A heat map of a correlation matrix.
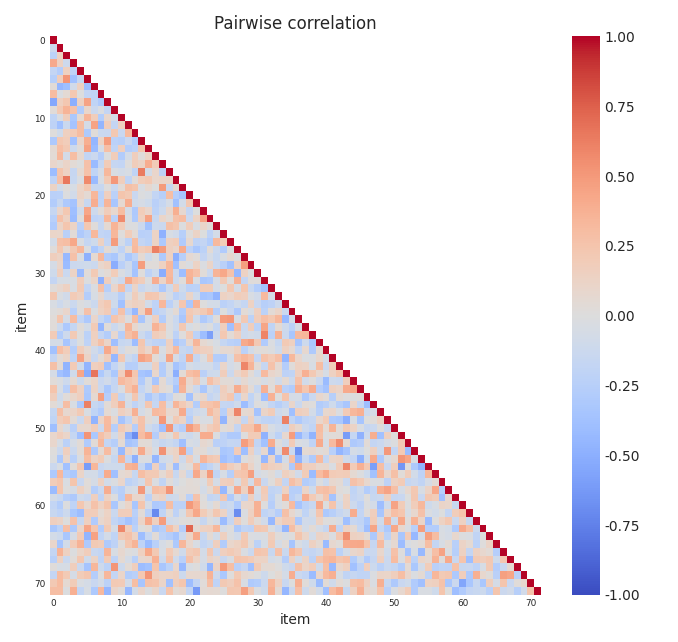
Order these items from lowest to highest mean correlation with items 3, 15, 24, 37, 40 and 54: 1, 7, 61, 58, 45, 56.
61, 7, 45, 56, 1, 58
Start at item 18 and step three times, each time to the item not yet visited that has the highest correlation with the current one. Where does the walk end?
47
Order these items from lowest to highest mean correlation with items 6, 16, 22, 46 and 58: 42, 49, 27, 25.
25, 42, 27, 49
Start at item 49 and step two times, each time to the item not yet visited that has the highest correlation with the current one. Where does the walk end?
53
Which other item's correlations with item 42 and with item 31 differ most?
52
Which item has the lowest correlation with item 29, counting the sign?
9
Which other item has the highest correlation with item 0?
3
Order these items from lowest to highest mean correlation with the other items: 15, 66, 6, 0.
0, 6, 15, 66
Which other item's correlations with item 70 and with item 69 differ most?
60
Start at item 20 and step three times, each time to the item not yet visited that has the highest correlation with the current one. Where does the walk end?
23
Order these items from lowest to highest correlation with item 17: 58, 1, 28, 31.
28, 1, 31, 58
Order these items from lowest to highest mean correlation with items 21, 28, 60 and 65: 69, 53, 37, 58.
37, 53, 69, 58
